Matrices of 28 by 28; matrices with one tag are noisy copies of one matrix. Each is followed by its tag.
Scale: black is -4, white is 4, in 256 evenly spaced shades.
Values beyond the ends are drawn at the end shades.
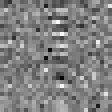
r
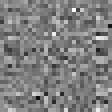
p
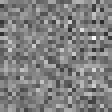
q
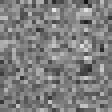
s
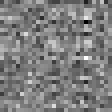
s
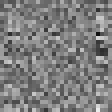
p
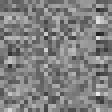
p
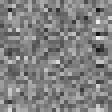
p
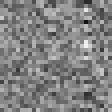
s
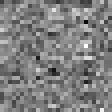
s
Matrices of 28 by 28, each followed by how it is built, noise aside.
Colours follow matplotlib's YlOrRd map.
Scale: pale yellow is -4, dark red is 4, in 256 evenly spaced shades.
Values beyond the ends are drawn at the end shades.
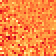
lower triangular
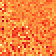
lower triangular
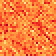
Toeplitz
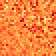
upper triangular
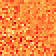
lower triangular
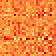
low rank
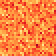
repeating rows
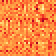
low rank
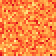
repeating rows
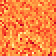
lower triangular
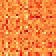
low rank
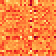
low rank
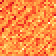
Hankel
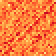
Hankel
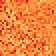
lower triangular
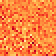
lower triangular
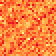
Hankel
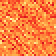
Toeplitz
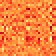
low rank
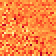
lower triangular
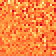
upper triangular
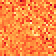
upper triangular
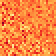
lower triangular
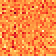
low rank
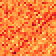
Hankel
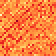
Hankel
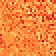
upper triangular
